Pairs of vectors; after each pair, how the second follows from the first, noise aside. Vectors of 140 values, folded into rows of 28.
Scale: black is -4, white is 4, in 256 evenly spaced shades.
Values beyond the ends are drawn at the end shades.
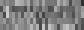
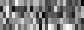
scaled up.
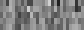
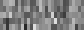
reversed.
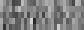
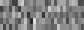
sign-scrambled.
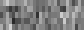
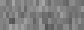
wrapped around, shrunk.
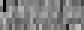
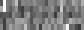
negated.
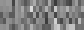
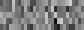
negated.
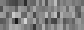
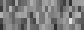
shuffled.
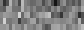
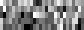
reversed, scaled up.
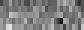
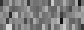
sign-scrambled.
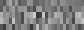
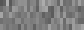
wrapped around, shrunk.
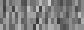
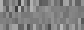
wrapped around, partly zeroed.
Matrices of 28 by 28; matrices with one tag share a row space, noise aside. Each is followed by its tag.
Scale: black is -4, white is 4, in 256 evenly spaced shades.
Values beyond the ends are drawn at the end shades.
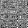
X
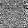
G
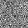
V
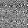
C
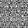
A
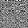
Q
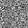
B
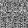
V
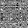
X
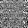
G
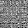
A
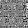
G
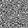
B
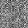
Q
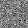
V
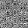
V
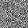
Q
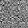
B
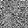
B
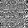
G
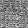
X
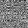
V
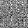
A
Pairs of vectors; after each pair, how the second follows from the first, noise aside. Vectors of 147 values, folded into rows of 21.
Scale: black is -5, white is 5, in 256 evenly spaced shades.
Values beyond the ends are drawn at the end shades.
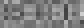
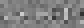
negated, partly zeroed.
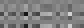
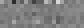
reversed, negated, partly zeroed.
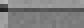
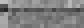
copied.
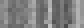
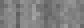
wrapped around, negated, shrunk.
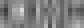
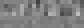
reversed, negated, partly zeroed.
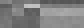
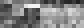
scaled up.
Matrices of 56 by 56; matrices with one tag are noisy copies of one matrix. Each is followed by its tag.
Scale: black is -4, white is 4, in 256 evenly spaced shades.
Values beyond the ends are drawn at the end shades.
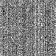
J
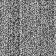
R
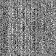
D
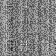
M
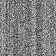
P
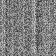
P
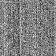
R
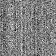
D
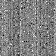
R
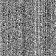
J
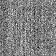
D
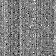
R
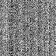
M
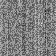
J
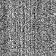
D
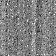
P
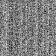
M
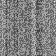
P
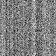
P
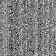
M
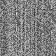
D
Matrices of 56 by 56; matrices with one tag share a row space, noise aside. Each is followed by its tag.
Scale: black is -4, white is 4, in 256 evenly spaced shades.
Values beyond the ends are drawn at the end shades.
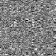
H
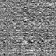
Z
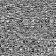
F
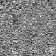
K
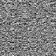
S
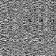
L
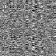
H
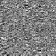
L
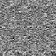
S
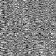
L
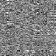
F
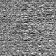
Z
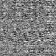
Z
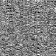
F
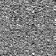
H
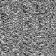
L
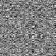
H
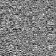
K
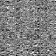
F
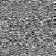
H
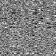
H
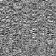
K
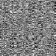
H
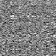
S
